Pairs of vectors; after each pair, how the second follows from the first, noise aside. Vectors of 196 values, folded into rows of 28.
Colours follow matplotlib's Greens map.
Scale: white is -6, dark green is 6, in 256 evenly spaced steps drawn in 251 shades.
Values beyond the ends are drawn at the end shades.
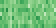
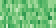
wrapped around, negated.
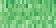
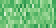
wrapped around, negated.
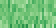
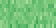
shrunk.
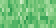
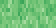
negated, shrunk.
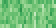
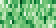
reversed, negated, scaled up.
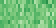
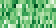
reversed, negated, scaled up.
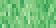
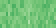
shrunk.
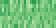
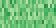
wrapped around, negated.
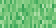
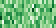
reversed, negated, scaled up.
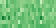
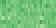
negated, shrunk.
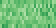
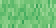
negated, shrunk.
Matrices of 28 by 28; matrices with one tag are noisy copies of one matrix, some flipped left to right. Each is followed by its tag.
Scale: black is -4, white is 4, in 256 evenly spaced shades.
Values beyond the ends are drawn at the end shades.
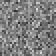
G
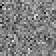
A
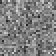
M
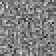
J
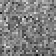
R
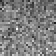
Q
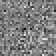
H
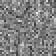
M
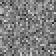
J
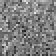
R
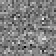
H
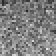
Q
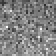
Q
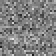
H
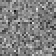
G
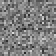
H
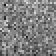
R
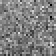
R
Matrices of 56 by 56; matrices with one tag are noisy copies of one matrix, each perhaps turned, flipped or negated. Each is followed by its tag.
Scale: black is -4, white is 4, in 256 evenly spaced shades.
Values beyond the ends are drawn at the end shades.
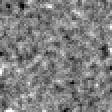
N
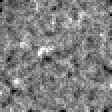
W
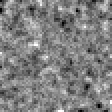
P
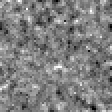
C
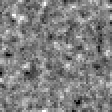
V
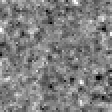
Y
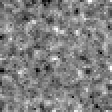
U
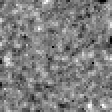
N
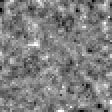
P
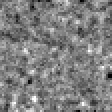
Y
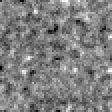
U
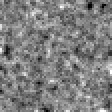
N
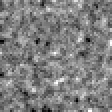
U
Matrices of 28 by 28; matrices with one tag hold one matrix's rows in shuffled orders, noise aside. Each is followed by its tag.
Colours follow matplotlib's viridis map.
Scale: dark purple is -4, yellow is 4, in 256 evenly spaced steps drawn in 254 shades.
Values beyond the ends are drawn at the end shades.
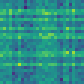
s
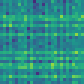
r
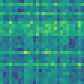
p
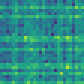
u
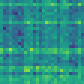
p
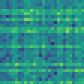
u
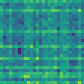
p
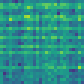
p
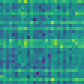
r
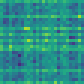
p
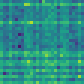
p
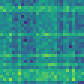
s
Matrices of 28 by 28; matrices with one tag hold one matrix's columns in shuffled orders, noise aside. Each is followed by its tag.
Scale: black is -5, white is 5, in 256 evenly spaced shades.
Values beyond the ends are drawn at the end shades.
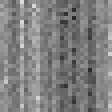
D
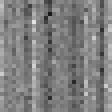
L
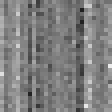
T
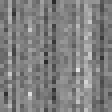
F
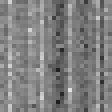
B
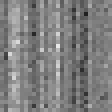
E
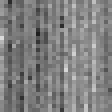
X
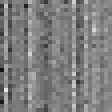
B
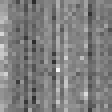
F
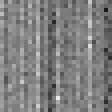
D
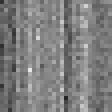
X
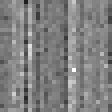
F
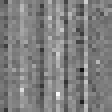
B
